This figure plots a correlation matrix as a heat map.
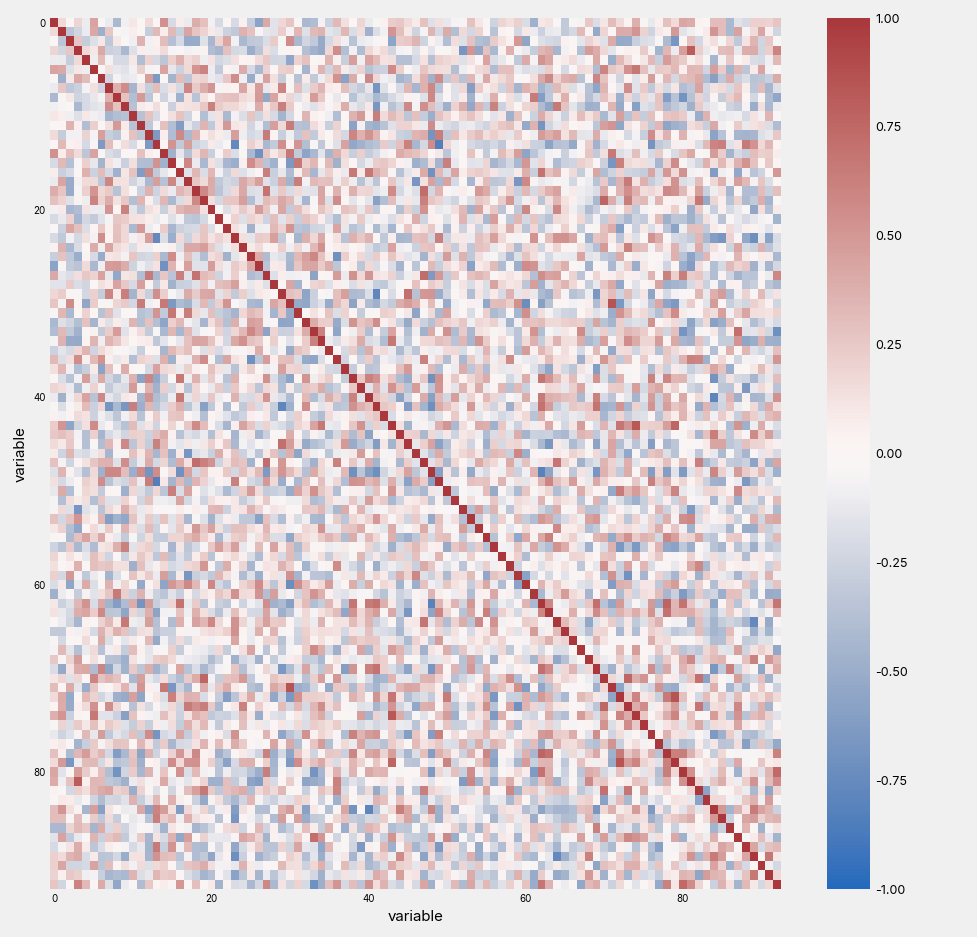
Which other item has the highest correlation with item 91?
89
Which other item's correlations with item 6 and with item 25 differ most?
36
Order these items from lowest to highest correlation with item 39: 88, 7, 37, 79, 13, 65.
88, 13, 7, 65, 37, 79
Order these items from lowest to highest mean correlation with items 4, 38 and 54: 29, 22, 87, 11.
11, 22, 29, 87
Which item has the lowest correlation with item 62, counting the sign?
48
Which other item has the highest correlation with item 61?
8
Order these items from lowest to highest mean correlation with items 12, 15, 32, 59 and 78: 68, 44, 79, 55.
44, 68, 55, 79
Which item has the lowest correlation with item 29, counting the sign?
41
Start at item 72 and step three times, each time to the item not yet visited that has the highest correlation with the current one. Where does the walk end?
74
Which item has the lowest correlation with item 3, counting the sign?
52
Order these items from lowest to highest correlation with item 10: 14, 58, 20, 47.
58, 47, 20, 14
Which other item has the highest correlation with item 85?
13
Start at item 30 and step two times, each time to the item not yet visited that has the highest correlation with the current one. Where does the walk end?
14
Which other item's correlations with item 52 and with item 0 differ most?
81
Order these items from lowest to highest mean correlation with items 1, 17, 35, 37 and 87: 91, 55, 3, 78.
3, 91, 78, 55
